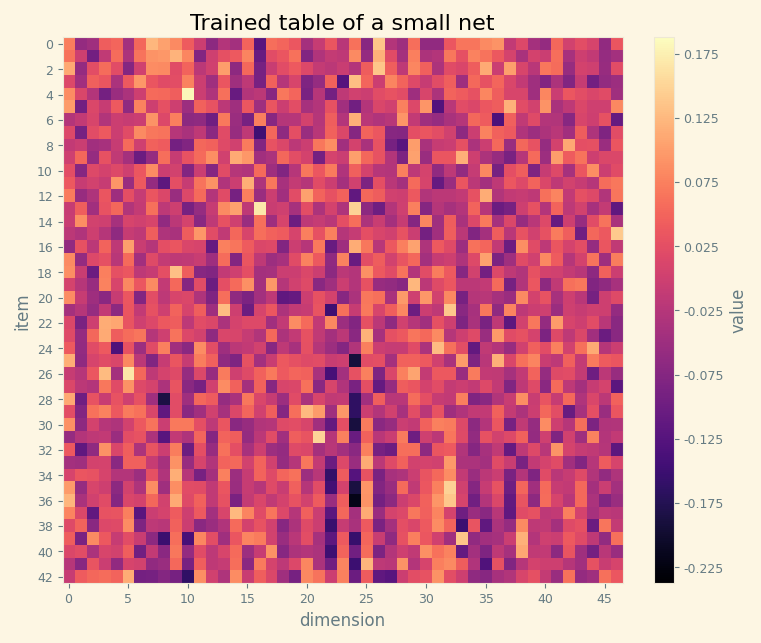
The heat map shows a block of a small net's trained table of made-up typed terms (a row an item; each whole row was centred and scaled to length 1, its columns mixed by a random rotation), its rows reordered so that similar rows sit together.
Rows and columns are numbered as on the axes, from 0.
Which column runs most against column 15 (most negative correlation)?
28
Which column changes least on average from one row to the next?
43
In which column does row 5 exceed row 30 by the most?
37
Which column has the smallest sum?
24
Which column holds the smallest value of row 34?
22
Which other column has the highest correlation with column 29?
15
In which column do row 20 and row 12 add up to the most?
0
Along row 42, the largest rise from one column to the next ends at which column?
11
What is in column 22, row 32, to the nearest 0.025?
-0.025
